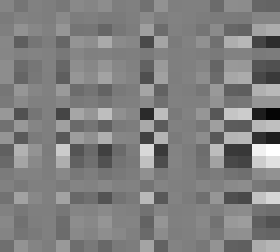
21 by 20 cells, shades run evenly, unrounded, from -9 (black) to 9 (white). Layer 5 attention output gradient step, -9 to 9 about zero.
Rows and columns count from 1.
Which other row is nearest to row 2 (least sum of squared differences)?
15
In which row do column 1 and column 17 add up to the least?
13
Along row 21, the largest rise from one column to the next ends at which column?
19
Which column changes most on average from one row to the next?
20
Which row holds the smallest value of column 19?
10
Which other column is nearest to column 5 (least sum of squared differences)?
2
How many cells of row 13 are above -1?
11
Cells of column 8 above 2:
4
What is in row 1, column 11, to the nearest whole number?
-1
